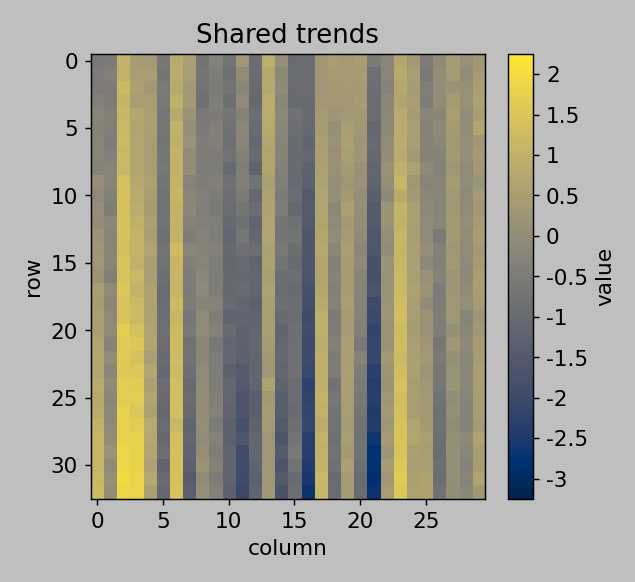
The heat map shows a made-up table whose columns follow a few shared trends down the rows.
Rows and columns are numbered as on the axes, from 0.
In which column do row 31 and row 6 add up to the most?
2
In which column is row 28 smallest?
21
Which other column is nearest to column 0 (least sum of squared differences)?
25
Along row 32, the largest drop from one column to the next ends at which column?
7
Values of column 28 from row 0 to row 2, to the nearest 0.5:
0 0 0
